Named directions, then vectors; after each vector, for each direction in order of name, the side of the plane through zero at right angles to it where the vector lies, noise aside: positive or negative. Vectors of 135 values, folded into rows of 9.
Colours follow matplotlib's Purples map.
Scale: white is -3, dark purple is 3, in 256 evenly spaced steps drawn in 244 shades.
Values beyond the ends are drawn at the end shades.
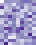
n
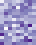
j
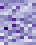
negative, positive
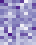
negative, negative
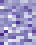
positive, negative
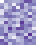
positive, positive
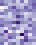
positive, negative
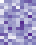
positive, positive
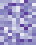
positive, negative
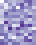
positive, positive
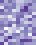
positive, negative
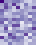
negative, negative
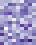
positive, negative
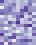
positive, negative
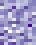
positive, negative
